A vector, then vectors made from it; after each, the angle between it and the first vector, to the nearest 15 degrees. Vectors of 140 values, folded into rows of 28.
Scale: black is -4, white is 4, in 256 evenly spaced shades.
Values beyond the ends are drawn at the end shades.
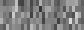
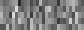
30 degrees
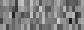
165 degrees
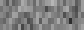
105 degrees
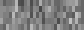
15 degrees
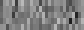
150 degrees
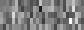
30 degrees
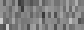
45 degrees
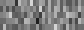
120 degrees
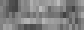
120 degrees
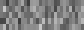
105 degrees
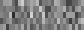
150 degrees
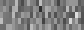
30 degrees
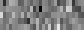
75 degrees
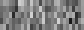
165 degrees
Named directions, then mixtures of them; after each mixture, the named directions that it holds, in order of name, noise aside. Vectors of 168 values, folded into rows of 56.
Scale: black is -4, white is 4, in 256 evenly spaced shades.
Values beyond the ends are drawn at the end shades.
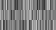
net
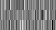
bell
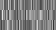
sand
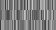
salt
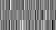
bell.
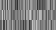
net, sand.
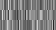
sand.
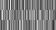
bell, sand.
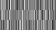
bell, sand.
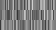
salt.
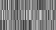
net, sand.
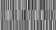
bell, salt.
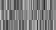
net, sand.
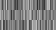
net.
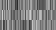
net, sand.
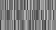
salt.
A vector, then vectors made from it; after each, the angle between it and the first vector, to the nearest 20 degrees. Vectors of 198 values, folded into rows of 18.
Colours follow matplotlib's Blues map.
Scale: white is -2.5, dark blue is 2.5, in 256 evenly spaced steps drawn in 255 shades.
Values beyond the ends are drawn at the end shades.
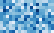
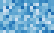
160 degrees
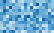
20 degrees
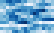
80 degrees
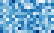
100 degrees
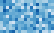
20 degrees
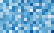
120 degrees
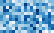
20 degrees
